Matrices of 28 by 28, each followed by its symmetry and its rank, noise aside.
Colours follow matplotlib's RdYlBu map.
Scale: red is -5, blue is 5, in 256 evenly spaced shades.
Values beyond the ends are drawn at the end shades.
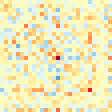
symmetric, rank six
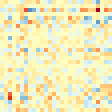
no symmetry, rank four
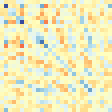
symmetric, rank four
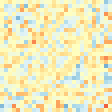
symmetric, rank eight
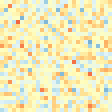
antisymmetric, rank eight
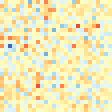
no symmetry, rank eight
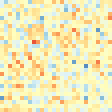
no symmetry, rank eight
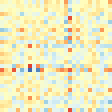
no symmetry, rank four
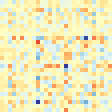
no symmetry, rank four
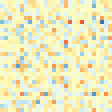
no symmetry, rank six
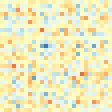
no symmetry, rank six
